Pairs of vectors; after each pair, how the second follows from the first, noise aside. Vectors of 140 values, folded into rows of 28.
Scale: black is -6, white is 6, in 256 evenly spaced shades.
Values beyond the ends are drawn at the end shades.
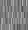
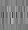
wrapped around, negated, partly zeroed.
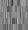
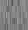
shrunk.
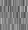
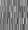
wrapped around.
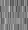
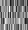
scaled up.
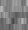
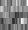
scaled up.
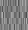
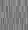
wrapped around, negated, shrunk.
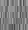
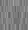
reversed, negated, shrunk.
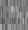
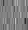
wrapped around, negated, partly zeroed.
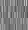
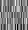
wrapped around, negated, scaled up.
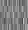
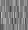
wrapped around.
